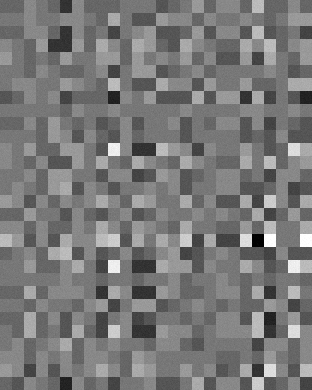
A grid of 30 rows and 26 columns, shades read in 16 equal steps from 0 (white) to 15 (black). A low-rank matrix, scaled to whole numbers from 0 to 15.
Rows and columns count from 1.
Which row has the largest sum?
8
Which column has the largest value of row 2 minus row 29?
23
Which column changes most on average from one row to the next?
10
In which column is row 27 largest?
22
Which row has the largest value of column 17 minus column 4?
19
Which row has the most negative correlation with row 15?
9
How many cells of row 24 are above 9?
3
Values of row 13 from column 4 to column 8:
7 10 10 6 8
